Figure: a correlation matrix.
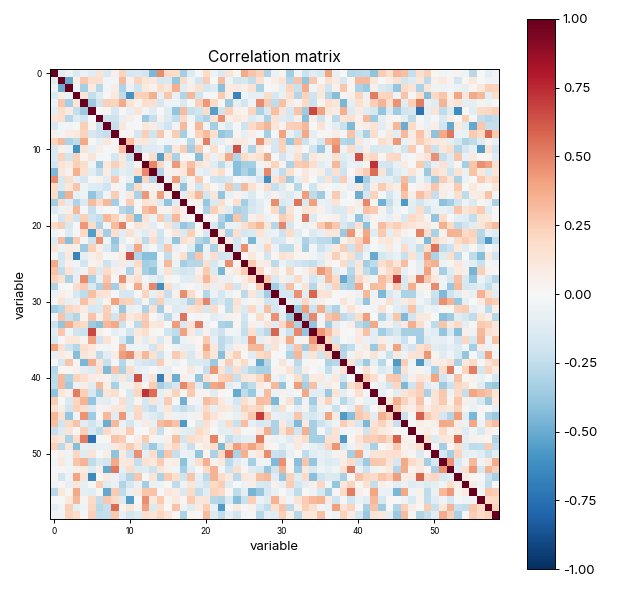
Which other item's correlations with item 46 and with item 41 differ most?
17
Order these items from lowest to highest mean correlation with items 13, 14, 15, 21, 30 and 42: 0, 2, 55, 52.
0, 2, 52, 55
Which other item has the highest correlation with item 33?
19
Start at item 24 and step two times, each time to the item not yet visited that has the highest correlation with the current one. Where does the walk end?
37
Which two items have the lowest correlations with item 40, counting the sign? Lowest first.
14, 16
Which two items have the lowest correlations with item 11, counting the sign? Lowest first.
14, 19
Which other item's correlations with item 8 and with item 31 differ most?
57
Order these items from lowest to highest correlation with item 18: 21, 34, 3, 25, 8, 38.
25, 38, 8, 34, 21, 3
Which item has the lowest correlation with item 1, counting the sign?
2
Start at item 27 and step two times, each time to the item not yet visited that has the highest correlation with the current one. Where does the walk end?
48
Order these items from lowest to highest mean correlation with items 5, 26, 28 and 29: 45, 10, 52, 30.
52, 10, 30, 45
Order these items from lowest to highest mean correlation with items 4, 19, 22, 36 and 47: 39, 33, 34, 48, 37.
34, 39, 37, 33, 48
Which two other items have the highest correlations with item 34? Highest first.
5, 29
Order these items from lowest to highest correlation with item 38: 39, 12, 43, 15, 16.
43, 12, 16, 15, 39
